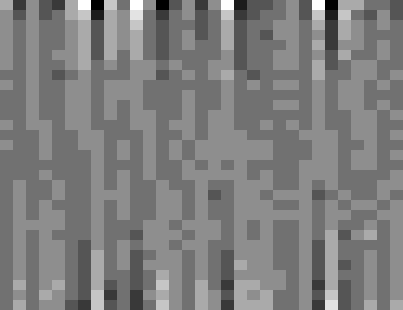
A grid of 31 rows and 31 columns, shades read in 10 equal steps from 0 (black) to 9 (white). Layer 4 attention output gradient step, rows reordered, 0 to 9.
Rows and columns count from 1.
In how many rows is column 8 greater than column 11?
18
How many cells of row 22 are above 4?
18
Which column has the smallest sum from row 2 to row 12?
26
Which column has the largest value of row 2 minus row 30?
11
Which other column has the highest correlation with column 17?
12
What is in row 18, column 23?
4
